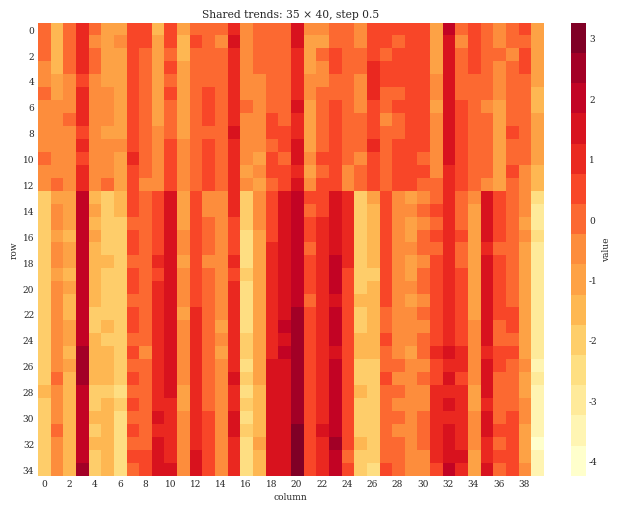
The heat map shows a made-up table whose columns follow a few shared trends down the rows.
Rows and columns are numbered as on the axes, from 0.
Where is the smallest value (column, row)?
39, 32
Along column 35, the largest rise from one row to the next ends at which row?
13
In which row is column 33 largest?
33
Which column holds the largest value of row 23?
20
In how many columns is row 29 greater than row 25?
6
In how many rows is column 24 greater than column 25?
28
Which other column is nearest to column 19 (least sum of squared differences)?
10
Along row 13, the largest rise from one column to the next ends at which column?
3
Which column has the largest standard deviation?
26
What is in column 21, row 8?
-1
